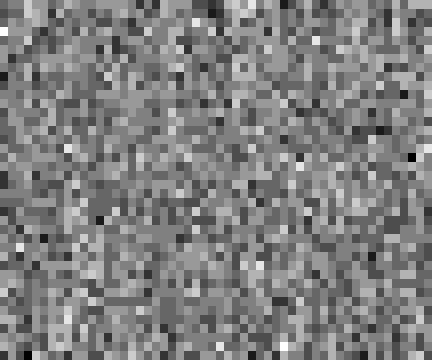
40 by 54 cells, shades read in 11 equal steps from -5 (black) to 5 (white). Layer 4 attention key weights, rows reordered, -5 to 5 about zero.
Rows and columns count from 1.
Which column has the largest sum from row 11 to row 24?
22
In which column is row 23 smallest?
33
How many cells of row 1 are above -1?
38
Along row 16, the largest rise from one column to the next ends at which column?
47
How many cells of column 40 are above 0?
10
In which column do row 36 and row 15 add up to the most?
9
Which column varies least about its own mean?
44
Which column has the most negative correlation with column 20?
32
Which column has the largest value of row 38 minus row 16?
36
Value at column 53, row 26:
1
